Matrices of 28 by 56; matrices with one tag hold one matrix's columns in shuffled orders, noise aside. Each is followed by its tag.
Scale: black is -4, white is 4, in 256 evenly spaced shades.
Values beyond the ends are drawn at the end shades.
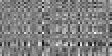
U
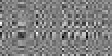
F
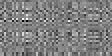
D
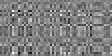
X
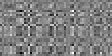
X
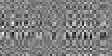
F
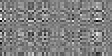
D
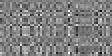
X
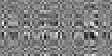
F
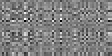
D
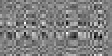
F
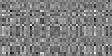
X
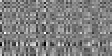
U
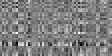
U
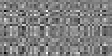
X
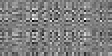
D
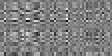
D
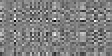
D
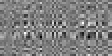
F
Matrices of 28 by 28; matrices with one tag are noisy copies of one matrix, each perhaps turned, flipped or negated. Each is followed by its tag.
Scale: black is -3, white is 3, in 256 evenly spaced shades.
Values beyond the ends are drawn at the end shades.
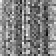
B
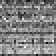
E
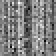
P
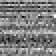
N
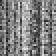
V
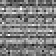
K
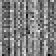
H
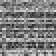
K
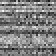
N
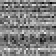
N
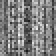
P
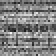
P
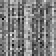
P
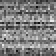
B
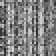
K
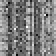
B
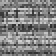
P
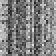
B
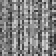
K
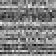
N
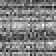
V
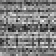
P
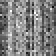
B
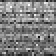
E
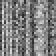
N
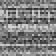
P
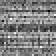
P
